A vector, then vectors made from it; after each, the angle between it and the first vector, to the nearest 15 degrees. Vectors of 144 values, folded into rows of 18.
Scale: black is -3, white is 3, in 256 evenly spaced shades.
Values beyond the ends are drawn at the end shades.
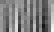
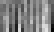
165 degrees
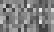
60 degrees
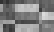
90 degrees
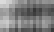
105 degrees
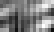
120 degrees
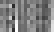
45 degrees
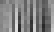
30 degrees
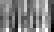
150 degrees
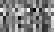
60 degrees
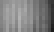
105 degrees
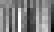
135 degrees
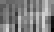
150 degrees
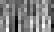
150 degrees
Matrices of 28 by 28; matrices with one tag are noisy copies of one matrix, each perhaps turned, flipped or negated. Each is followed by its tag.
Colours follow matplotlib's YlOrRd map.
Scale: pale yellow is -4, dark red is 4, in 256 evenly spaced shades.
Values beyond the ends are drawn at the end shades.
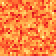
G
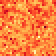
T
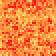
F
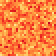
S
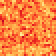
F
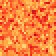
T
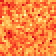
T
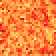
T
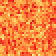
F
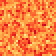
G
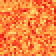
G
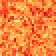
T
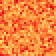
S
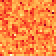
G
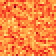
G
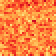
F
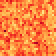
F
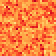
G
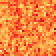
F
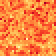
T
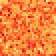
S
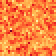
T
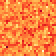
G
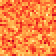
S
